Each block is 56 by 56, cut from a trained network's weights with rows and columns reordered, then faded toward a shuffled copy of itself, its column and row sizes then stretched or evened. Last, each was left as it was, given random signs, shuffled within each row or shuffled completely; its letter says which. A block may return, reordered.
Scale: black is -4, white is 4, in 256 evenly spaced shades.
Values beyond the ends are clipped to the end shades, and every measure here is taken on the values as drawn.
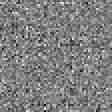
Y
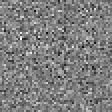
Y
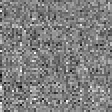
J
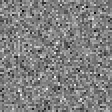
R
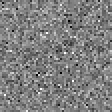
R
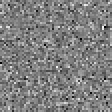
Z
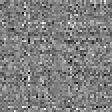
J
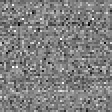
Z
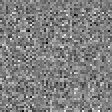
J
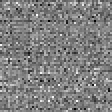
J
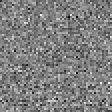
Z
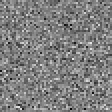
Z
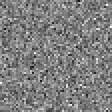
R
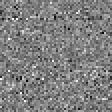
Z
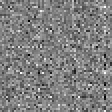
Y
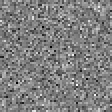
R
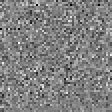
Y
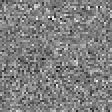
Z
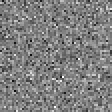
R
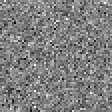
R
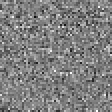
Z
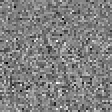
Z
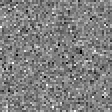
R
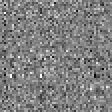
J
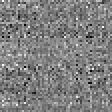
J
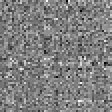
J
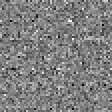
Z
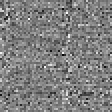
J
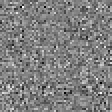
J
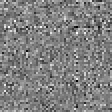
Y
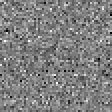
Z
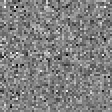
Y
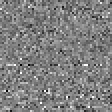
Z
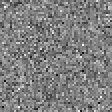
R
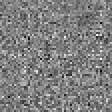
J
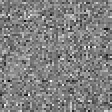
Y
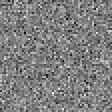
R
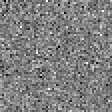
R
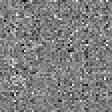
Y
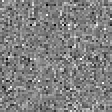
Y
